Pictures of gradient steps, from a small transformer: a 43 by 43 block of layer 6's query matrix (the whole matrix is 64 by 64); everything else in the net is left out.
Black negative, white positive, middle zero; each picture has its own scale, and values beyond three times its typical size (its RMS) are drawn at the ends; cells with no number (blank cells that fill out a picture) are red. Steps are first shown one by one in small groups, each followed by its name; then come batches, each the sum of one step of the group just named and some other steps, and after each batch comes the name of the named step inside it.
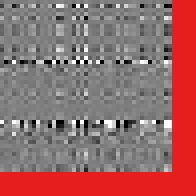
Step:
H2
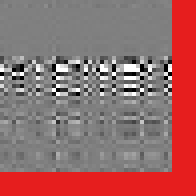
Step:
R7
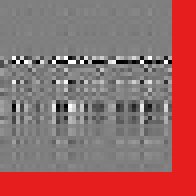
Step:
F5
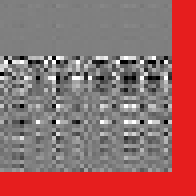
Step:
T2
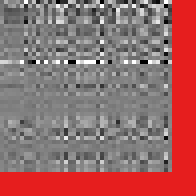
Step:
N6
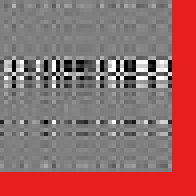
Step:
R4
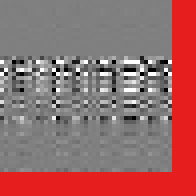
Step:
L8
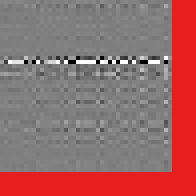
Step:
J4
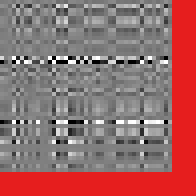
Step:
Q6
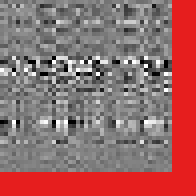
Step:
Q6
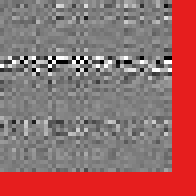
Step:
H2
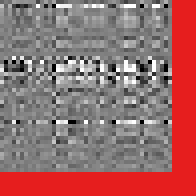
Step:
Q6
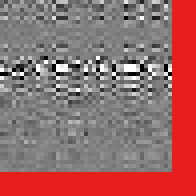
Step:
R7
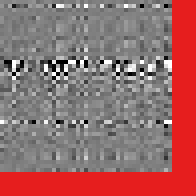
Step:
H2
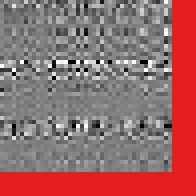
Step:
N6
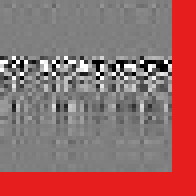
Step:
F5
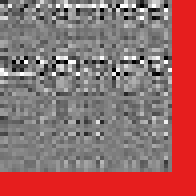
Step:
F5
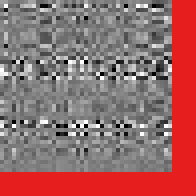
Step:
F5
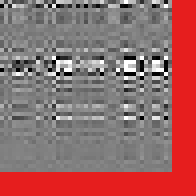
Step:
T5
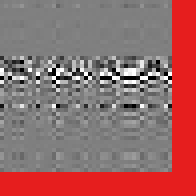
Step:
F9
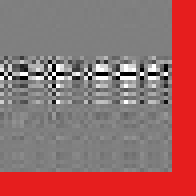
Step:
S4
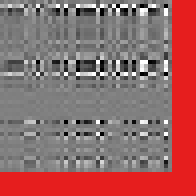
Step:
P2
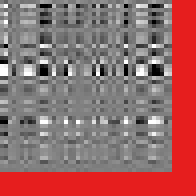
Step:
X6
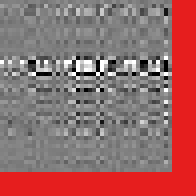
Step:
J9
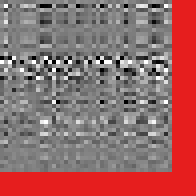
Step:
X6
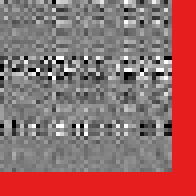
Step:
T5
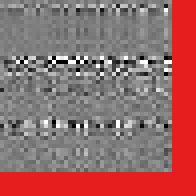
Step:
P2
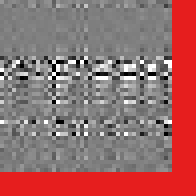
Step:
S4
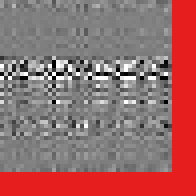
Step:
S4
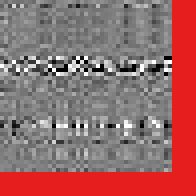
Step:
X6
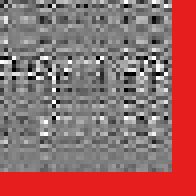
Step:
T5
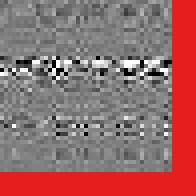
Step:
T5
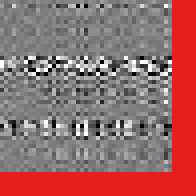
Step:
J9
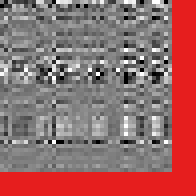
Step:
T5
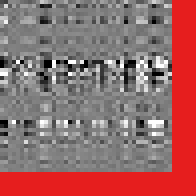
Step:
X6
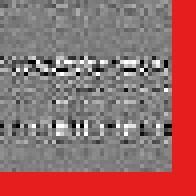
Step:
J9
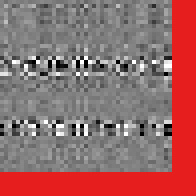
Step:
X6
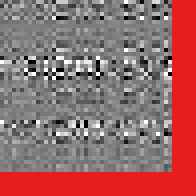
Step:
J9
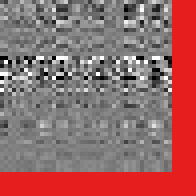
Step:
F9
